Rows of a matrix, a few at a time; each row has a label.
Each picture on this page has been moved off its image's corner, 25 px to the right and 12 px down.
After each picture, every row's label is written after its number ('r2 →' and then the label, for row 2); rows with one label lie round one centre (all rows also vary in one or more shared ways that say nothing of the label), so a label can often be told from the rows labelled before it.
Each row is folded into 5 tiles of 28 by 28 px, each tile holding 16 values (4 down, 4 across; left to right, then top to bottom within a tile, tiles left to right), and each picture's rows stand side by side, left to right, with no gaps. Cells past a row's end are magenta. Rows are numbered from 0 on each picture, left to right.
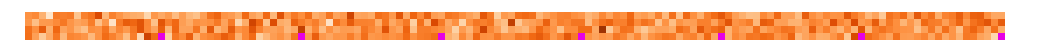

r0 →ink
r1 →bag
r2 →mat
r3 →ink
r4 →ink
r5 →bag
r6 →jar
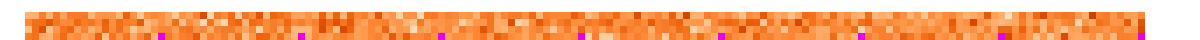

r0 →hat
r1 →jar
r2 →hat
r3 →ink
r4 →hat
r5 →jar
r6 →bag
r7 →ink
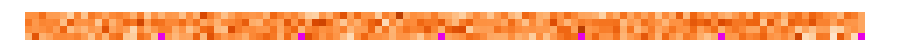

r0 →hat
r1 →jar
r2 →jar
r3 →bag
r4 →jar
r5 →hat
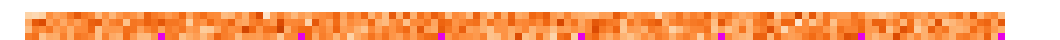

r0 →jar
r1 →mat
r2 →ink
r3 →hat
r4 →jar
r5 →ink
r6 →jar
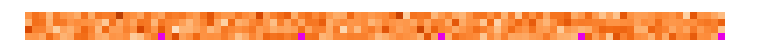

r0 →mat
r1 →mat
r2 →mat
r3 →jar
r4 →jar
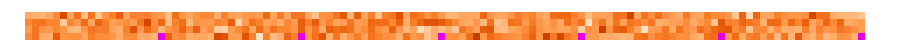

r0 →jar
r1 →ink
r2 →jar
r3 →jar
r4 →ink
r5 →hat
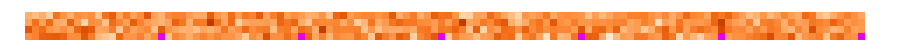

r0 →bag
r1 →mat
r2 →ink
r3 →bag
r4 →ink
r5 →bag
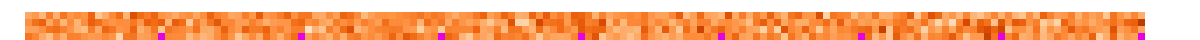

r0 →jar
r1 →mat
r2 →jar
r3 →ink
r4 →mat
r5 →mat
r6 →ink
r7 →jar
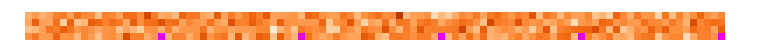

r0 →jar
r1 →hat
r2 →mat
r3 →hat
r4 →bag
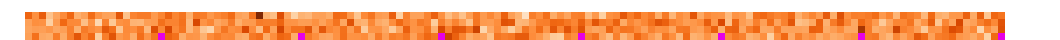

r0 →mat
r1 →mat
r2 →ink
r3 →ink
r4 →jar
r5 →ink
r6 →ink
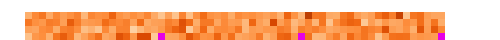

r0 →hat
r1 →bag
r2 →mat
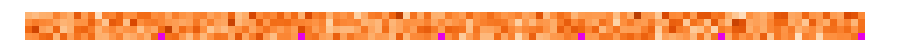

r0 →bag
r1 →ink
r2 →mat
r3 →mat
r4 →bag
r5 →bag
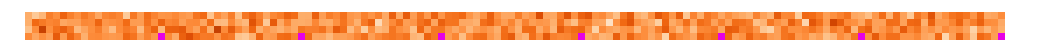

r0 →jar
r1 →bag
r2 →ink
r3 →mat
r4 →mat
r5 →bag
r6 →hat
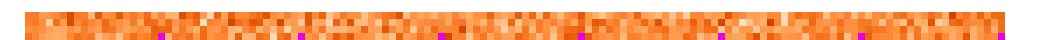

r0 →mat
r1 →hat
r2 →mat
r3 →ink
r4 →jar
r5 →mat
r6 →ink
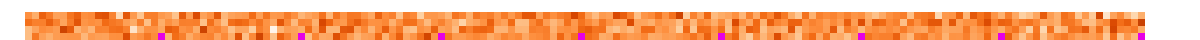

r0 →hat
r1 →hat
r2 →hat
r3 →ink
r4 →mat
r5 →jar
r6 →jar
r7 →jar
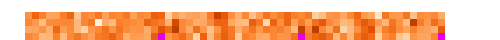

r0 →ink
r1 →bag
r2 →bag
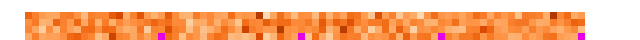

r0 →mat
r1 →mat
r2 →hat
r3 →jar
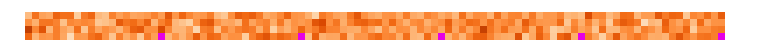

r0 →ink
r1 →mat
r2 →hat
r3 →hat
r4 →mat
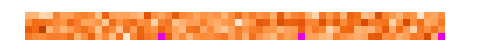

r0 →bag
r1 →ink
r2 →hat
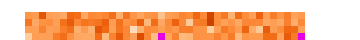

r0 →hat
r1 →mat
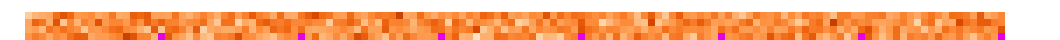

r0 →jar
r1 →ink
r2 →mat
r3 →ink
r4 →ink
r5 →bag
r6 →ink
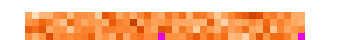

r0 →bag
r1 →mat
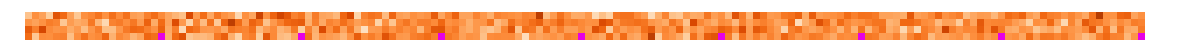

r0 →ink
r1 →jar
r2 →ink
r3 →mat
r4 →bag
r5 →ink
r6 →mat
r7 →mat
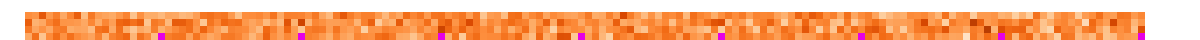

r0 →hat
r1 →jar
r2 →ink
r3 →hat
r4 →jar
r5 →mat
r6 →bag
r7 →bag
